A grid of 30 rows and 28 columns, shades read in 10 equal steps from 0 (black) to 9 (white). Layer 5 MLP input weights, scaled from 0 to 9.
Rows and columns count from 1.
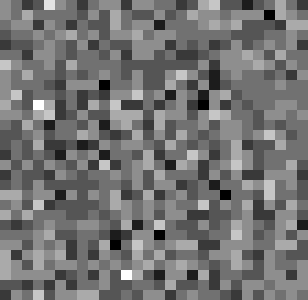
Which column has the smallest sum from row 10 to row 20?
6
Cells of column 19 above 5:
3
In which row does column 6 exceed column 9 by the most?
26
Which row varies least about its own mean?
4
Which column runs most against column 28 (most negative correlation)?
15
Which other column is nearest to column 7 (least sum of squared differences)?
9
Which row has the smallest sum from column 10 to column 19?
24
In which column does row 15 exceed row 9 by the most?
10
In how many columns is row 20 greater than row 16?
10
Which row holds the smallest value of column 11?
25
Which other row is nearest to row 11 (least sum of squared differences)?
20
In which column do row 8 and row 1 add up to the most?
5
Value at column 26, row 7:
3
